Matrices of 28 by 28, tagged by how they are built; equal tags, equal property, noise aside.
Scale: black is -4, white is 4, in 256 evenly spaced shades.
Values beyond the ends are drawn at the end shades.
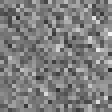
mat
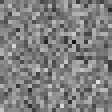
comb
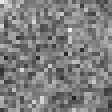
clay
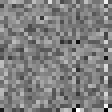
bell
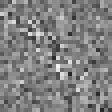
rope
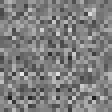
bell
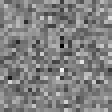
bell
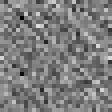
mat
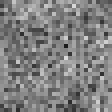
clay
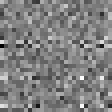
bell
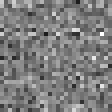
bell
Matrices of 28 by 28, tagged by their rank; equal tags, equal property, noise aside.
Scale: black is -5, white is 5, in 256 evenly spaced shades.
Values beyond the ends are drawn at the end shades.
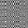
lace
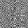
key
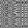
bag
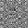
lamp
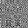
lamp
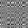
lace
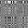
lace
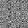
lamp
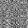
lamp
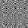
key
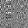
bag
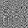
lamp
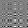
lace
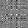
bag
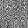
lamp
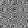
key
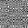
key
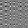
lace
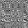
key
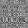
lamp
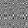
bag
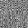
lamp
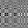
lace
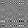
lace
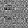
lamp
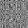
key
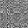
key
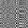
lace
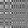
lace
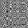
lamp
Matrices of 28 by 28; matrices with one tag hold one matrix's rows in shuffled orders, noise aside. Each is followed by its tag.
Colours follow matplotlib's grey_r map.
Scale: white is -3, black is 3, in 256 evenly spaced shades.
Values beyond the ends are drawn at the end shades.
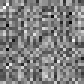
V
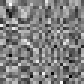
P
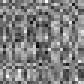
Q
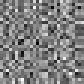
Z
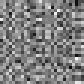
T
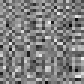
T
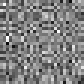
V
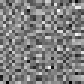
T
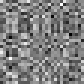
P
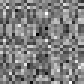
Q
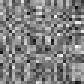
T
